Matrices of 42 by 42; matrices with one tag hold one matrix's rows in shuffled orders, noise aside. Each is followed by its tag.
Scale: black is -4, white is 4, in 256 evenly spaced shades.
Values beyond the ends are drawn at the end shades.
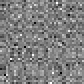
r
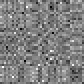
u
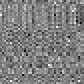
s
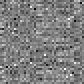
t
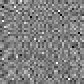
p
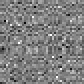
r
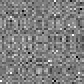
s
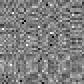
u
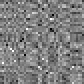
u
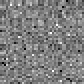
r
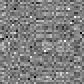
t
